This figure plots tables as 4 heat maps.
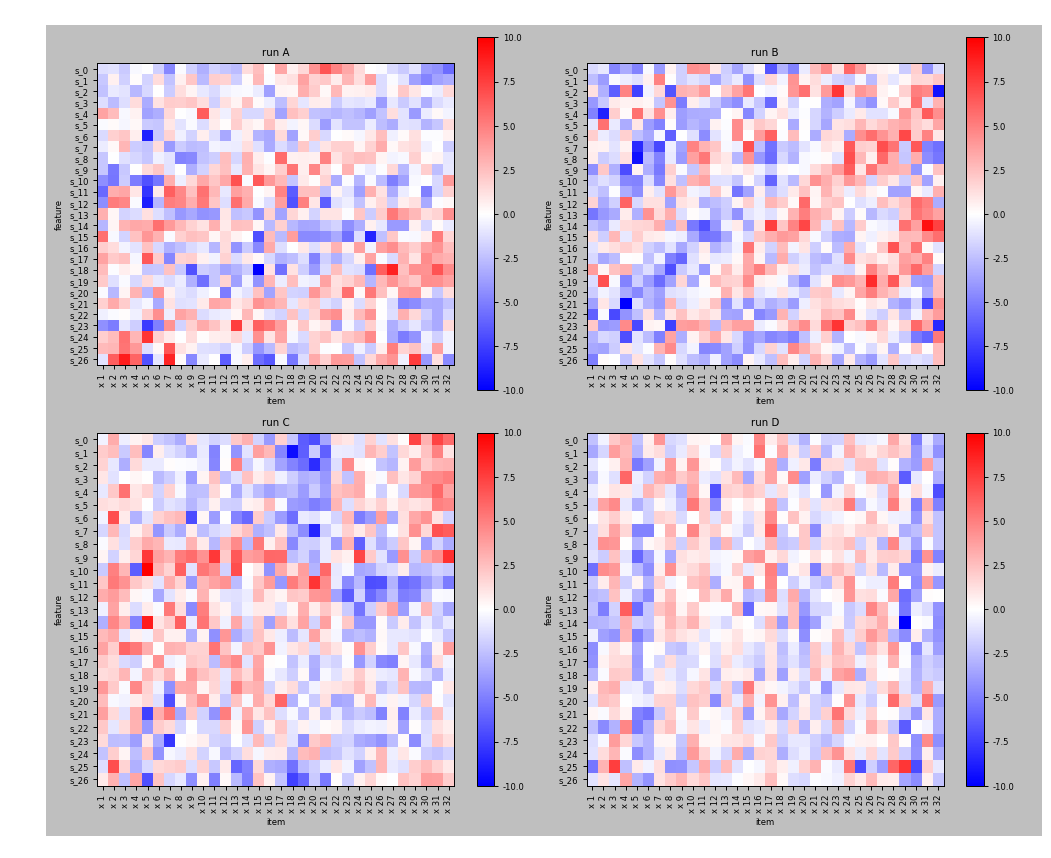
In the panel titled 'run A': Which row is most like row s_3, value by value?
s_5
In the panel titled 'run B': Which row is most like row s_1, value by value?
s_25
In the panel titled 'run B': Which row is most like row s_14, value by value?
s_15
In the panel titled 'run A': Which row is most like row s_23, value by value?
s_10
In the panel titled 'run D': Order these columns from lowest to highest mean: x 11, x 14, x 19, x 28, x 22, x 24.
x 22, x 19, x 14, x 11, x 24, x 28
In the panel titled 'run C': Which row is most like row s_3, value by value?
s_5
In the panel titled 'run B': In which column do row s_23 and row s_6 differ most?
x 32
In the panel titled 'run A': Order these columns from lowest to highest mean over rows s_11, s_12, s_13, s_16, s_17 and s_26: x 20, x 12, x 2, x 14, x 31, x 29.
x 12, x 20, x 14, x 31, x 29, x 2
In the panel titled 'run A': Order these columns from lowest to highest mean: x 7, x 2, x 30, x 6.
x 30, x 6, x 2, x 7
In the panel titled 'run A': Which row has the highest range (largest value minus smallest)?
s_18
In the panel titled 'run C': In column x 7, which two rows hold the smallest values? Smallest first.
s_23, s_20
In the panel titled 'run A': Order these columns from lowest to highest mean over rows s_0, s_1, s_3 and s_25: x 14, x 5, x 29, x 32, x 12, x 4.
x 32, x 5, x 29, x 12, x 14, x 4
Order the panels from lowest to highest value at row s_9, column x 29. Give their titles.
run C, run A, run D, run B
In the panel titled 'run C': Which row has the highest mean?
s_9
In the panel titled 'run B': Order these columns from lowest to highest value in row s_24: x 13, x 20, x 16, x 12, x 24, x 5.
x 16, x 20, x 5, x 24, x 13, x 12
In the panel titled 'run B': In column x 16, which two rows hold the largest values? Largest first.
s_18, s_6
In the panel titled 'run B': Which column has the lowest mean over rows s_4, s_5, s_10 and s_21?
x 4
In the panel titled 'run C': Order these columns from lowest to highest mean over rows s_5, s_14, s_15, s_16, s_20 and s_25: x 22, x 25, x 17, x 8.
x 25, x 22, x 17, x 8
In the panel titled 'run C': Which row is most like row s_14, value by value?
s_10
